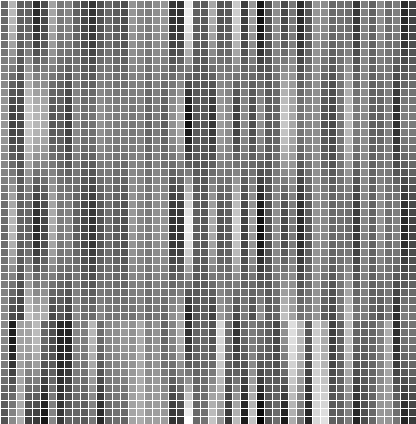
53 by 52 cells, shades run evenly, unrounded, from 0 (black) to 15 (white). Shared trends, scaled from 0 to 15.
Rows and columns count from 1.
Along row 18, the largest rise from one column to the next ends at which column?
4
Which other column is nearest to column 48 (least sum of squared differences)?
21
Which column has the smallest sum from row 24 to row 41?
33
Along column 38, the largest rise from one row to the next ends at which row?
41
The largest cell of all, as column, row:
24, 53
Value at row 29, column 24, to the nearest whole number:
14
